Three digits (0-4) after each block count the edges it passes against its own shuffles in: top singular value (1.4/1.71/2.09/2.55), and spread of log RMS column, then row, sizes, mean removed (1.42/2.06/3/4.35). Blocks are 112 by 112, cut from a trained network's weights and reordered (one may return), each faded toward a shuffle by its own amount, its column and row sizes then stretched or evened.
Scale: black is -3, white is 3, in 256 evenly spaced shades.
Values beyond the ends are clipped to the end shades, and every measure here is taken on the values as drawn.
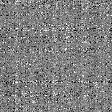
1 0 3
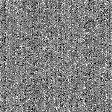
1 1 1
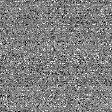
1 1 2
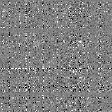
2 3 3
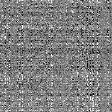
3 3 1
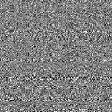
3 1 3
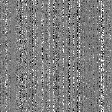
2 4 0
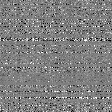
1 0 4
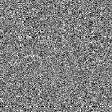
2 1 2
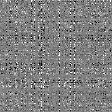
2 3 3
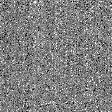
0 1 1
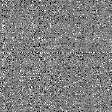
0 2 2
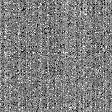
2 0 1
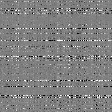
3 1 4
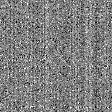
2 0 1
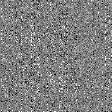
0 3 1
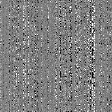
1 4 1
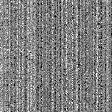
4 3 0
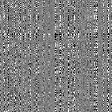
4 4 2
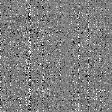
0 3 1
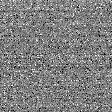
1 0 1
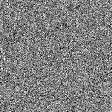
1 0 0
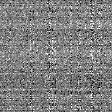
3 3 0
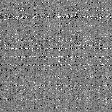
1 1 3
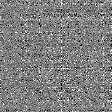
1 2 2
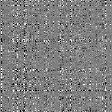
3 4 3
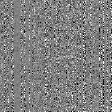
0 4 1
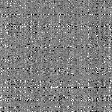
2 2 3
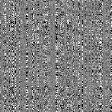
3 4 2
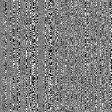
3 4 0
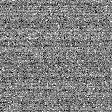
2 0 0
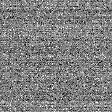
2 1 0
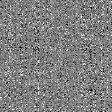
0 3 1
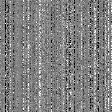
4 4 0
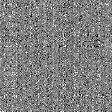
1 2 2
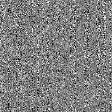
0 3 0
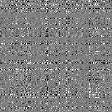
3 3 4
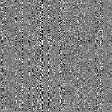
3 4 2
